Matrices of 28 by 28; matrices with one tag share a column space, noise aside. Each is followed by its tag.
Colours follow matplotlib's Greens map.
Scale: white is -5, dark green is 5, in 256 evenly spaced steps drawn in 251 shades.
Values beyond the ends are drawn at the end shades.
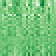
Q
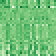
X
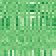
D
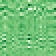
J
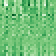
Q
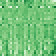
X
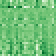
X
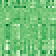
X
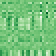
D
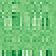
D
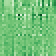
Q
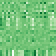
D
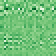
J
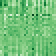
Q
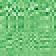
J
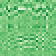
J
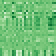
D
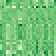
X
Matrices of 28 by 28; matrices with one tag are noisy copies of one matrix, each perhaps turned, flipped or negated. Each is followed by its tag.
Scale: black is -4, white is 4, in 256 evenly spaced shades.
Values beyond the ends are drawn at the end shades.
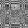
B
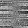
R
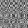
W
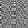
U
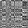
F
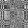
B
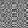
U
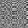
U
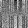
R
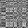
F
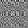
U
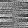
R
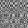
W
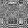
B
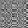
U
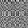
U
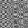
W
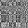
F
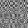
W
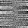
R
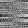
R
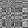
F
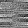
R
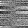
R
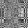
B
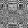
B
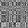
F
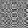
U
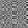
U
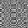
U
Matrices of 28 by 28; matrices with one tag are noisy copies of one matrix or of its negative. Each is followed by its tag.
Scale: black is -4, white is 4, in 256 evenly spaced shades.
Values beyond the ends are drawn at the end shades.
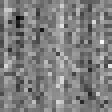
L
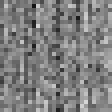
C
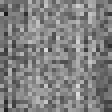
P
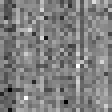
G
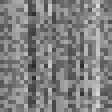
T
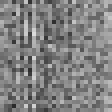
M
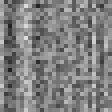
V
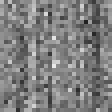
T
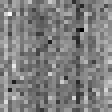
P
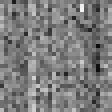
T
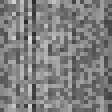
M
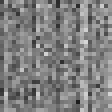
C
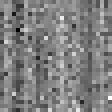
L
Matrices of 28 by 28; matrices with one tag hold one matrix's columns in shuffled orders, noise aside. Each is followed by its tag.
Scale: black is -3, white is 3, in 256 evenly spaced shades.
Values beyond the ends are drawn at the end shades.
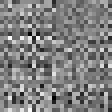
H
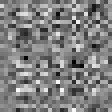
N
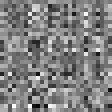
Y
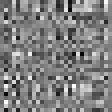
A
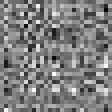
N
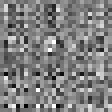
Y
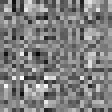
A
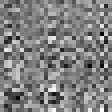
H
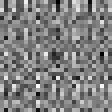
A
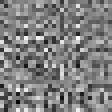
H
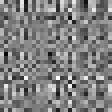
A
